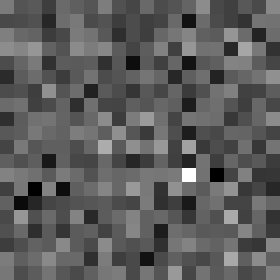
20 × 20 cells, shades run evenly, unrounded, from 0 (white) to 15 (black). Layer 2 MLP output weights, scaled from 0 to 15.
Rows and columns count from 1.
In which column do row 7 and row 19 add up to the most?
7
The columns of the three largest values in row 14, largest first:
3, 5, 20
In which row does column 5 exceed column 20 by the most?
6
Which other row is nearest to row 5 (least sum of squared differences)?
12
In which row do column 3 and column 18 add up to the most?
14
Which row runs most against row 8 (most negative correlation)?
13
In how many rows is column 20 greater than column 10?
8
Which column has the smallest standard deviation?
15
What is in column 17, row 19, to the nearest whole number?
5
